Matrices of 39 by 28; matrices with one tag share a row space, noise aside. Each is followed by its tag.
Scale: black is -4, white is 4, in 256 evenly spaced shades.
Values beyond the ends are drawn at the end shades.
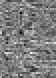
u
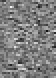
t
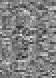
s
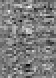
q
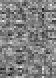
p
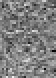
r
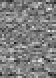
p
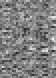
s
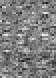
s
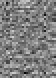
r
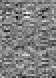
s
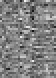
u
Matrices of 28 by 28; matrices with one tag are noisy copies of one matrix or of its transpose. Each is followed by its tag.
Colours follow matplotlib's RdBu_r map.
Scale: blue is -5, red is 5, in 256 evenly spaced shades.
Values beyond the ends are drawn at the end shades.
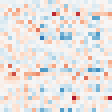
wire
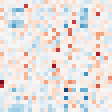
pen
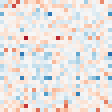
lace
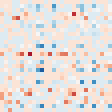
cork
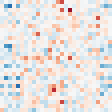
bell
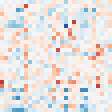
pen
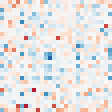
lace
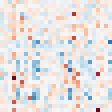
wire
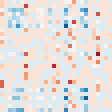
pen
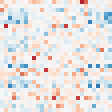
pen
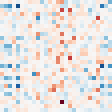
bell
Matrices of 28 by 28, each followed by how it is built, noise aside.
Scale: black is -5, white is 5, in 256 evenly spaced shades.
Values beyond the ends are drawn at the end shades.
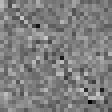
banded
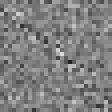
banded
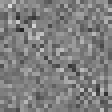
banded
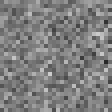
repeating rows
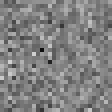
uneven columns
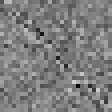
banded
